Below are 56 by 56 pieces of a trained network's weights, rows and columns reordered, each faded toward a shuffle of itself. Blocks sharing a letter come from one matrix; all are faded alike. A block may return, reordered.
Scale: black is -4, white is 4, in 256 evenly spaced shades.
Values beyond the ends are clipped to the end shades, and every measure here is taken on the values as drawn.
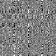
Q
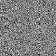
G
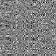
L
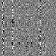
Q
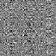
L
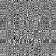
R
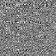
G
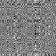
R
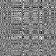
R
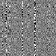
Q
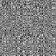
L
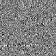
G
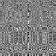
R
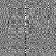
R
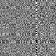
R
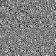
G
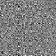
G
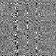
Q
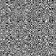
L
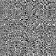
L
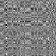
R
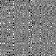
Q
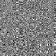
G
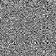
G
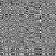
R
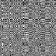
R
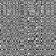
R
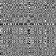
R
